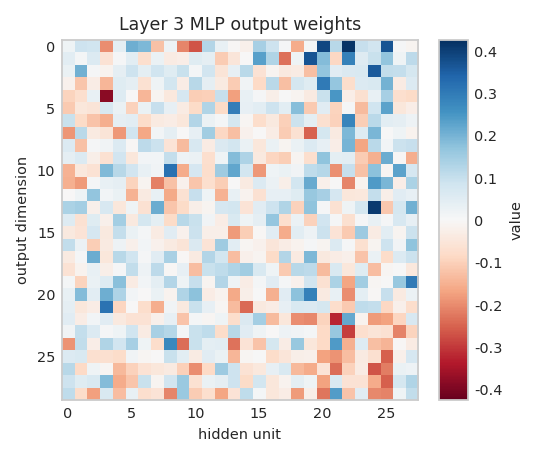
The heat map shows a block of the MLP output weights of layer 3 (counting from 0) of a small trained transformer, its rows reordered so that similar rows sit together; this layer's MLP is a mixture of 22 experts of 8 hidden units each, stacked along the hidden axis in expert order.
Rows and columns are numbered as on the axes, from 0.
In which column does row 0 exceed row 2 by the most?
22
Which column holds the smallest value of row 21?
14
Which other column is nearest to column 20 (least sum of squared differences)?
25
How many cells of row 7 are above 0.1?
4
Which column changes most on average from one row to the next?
19
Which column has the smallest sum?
17
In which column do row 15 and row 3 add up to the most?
20
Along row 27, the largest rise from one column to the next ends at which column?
26
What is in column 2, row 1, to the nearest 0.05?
0.05
